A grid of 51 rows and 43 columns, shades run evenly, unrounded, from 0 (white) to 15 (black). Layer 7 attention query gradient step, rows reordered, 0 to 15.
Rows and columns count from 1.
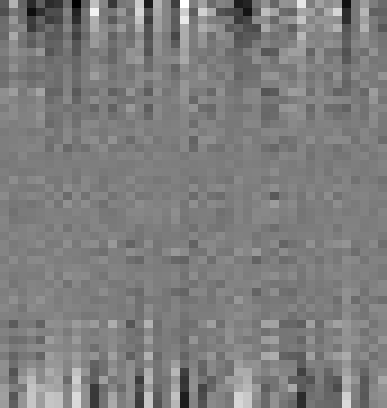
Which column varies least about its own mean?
19
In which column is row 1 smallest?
21
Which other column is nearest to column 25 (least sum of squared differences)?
42
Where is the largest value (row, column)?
1, 9
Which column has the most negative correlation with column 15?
35
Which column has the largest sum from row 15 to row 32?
22
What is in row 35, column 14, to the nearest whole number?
7
